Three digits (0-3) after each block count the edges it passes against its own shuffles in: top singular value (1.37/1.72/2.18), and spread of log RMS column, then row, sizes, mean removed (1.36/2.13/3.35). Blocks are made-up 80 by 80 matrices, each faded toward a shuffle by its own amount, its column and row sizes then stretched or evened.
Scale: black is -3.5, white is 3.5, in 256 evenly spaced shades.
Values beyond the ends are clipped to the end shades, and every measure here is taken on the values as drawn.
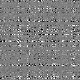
2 2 3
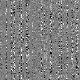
2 3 0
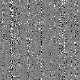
1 3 1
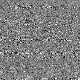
1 0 2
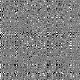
3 2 2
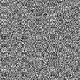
3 1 1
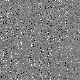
0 2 0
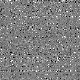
1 1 2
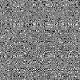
3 0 2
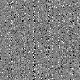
2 2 0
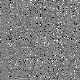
0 2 1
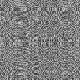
3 0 1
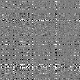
3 2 3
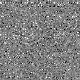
2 0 2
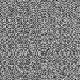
3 0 0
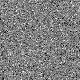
1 0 0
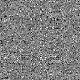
2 1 1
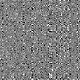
3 2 1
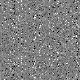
1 2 0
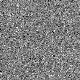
0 0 1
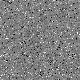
0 0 1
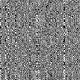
3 2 0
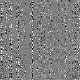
3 3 0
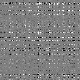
2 2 3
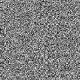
2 1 0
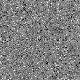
2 0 0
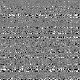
3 1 3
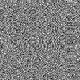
3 0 0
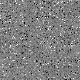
1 1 1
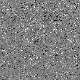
0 1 1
